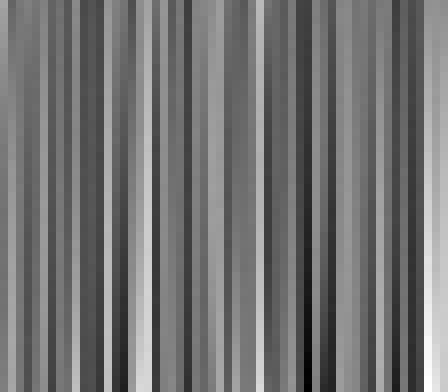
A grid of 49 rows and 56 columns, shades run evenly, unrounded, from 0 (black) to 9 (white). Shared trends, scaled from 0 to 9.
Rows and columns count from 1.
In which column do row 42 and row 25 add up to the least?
39
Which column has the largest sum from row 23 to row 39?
54
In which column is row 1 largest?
33
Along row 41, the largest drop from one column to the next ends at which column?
20
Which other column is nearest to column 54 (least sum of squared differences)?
19
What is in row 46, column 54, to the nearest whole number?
9
